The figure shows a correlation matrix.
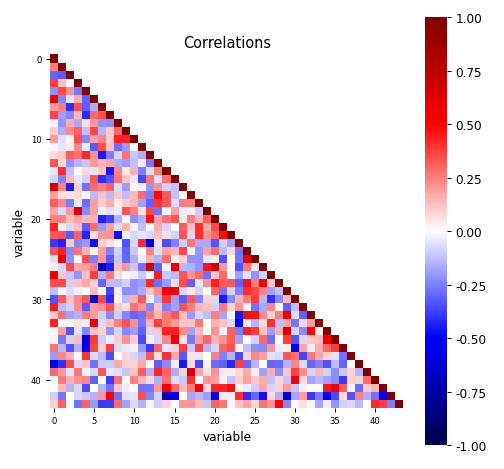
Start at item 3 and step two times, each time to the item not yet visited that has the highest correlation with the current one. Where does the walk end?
26
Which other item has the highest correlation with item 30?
40
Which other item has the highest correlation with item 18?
41
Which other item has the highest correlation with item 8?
10
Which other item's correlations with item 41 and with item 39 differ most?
35
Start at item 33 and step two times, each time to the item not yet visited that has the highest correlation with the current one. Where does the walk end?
0
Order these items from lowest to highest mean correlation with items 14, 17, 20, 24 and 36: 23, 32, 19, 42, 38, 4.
42, 38, 23, 4, 19, 32
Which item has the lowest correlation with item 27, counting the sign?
30
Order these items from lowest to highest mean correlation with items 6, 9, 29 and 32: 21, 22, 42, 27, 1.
42, 21, 27, 22, 1
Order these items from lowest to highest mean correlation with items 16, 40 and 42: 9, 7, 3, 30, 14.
14, 9, 30, 3, 7
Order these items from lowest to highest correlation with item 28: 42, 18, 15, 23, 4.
23, 42, 18, 15, 4
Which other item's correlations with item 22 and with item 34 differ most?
29
